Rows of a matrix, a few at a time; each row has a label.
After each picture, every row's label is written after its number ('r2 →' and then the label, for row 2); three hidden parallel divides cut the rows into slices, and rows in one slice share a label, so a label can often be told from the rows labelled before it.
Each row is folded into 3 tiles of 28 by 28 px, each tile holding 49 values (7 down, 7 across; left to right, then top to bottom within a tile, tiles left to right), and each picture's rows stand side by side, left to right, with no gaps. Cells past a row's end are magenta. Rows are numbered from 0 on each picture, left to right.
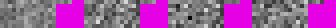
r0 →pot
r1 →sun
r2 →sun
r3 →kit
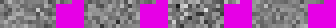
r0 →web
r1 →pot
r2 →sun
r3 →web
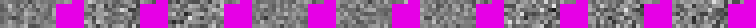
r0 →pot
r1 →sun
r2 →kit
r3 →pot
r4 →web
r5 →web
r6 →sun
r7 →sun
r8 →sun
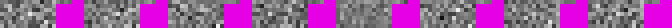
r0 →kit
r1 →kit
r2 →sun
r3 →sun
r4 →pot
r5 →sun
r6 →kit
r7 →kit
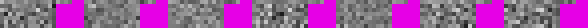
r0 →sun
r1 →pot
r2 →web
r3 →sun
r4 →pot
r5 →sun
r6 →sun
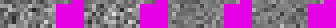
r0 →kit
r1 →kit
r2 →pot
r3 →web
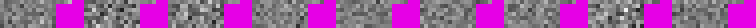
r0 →web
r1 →kit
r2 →sun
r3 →web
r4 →pot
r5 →web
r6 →web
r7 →sun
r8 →web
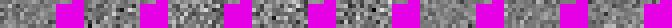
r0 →pot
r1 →kit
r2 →sun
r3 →sun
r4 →kit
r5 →pot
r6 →pot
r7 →pot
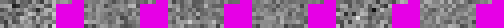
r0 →kit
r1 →web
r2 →pot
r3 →pot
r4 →kit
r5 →web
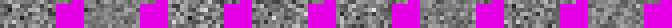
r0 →sun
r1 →pot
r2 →sun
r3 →kit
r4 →sun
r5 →pot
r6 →sun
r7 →web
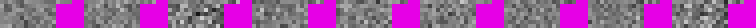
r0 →web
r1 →web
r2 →sun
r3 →pot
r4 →pot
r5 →web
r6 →web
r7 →web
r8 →sun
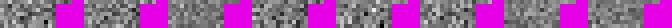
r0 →sun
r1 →sun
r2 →web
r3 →sun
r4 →sun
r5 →sun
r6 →pot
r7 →web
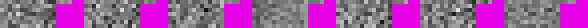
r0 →sun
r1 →sun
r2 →kit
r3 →pot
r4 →sun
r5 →sun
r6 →web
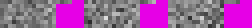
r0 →pot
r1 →kit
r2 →sun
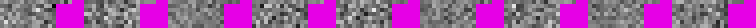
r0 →sun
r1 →kit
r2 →web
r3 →sun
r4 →sun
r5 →web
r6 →kit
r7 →web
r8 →sun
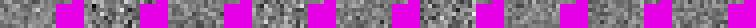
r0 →web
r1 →sun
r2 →web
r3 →sun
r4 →web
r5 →kit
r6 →pot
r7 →pot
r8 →web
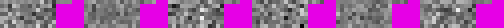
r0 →sun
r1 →web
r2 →sun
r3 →kit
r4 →pot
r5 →sun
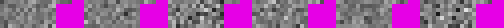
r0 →pot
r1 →web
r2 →sun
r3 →web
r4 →pot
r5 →kit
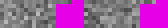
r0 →web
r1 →pot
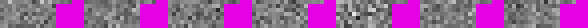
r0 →web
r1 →pot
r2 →web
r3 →pot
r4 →sun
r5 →pot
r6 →pot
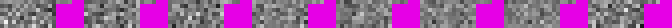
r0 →sun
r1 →kit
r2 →kit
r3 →web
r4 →pot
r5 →pot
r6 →pot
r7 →sun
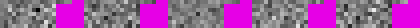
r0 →kit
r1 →sun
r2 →web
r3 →kit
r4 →sun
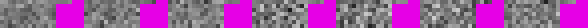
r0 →web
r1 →web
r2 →pot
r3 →kit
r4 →kit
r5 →sun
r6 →pot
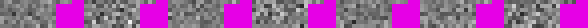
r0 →web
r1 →kit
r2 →pot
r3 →kit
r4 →web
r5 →web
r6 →kit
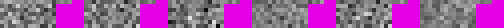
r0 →sun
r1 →kit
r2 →kit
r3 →pot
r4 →kit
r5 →pot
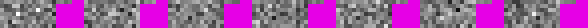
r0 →sun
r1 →kit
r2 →sun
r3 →sun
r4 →sun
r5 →kit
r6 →kit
